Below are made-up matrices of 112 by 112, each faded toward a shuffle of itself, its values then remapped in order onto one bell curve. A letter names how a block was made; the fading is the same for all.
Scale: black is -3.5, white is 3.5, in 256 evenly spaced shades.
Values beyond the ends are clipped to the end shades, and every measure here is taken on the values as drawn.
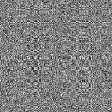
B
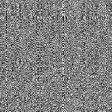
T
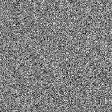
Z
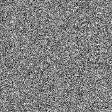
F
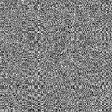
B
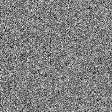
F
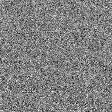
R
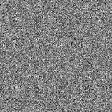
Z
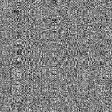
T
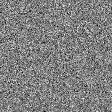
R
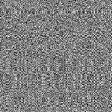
B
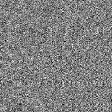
Z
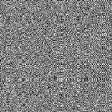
B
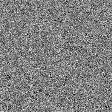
R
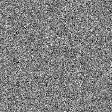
F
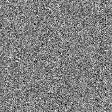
F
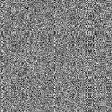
T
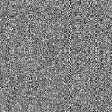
T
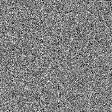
F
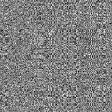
T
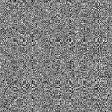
T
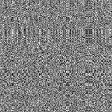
B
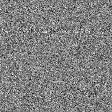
R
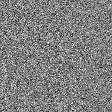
F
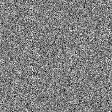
F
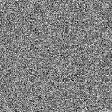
Z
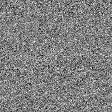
R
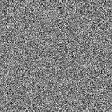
Z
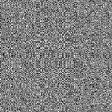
B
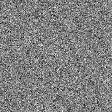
F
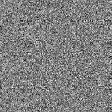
Z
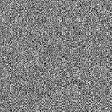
T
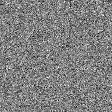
R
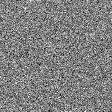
R
